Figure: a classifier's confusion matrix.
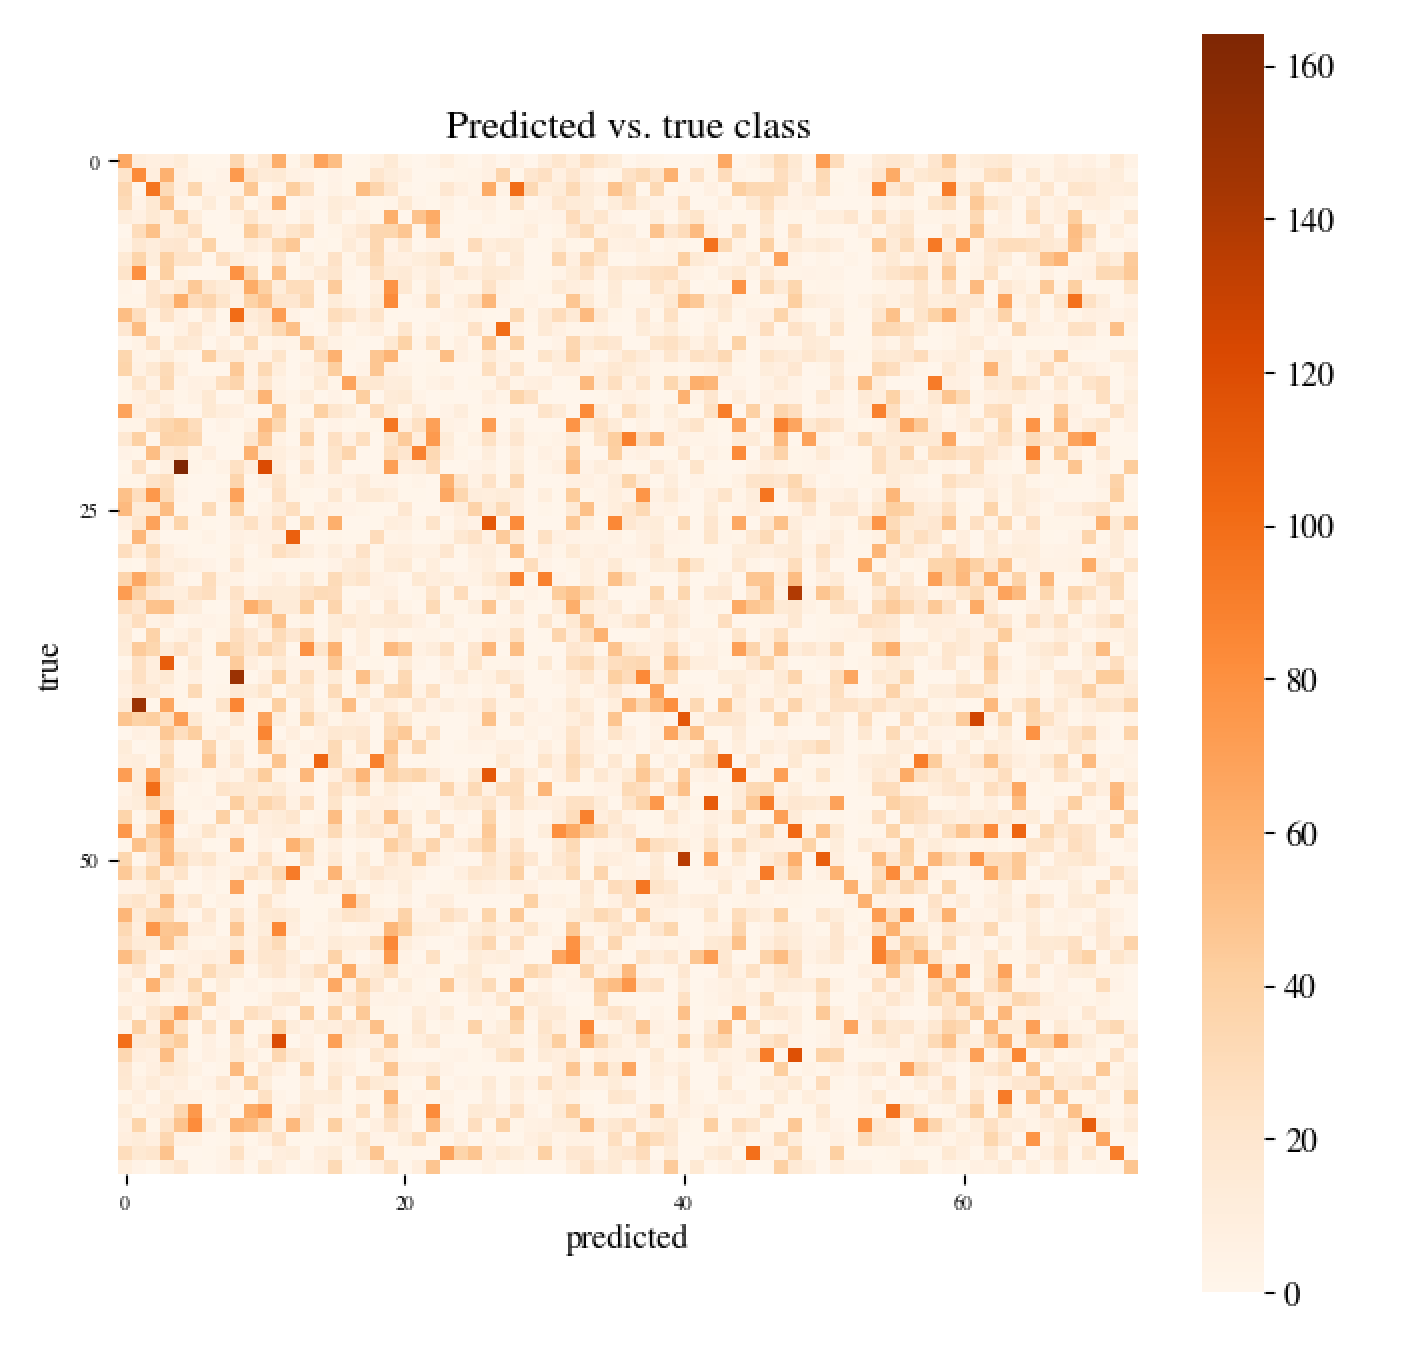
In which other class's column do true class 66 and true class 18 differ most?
54
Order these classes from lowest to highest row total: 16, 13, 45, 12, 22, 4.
13, 4, 12, 22, 16, 45
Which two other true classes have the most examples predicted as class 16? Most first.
53, 58
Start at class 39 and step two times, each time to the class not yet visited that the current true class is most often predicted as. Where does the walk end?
8
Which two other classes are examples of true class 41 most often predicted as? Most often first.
10, 65
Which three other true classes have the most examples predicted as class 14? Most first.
43, 0, 18
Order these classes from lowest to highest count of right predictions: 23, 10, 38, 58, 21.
10, 23, 38, 58, 21
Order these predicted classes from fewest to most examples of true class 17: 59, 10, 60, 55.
60, 55, 59, 10
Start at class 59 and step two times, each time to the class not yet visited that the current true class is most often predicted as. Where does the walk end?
3
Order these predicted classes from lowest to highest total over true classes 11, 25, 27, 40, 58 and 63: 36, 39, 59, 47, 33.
39, 36, 47, 59, 33
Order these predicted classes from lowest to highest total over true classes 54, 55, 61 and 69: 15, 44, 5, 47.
47, 15, 5, 44
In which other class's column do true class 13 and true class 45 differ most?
2
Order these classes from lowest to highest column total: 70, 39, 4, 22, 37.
70, 39, 22, 37, 4
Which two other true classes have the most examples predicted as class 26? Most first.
44, 19
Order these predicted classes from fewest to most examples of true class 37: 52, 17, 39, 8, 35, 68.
68, 39, 35, 17, 52, 8
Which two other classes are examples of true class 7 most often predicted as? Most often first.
47, 67
